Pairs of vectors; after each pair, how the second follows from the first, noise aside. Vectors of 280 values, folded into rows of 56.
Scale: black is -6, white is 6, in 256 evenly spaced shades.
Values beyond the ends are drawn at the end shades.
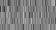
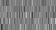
reversed, negated, partly zeroed.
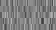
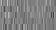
wrapped around, partly zeroed.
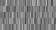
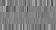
partly zeroed.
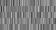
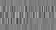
reversed, negated, partly zeroed.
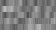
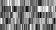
wrapped around, scaled up.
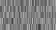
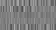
wrapped around, partly zeroed.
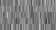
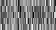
wrapped around, scaled up.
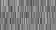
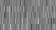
wrapped around, partly zeroed.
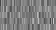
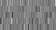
wrapped around, partly zeroed.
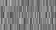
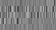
wrapped around, partly zeroed.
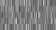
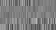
reversed, negated, partly zeroed.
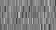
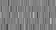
reversed, negated, partly zeroed.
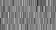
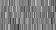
reversed.
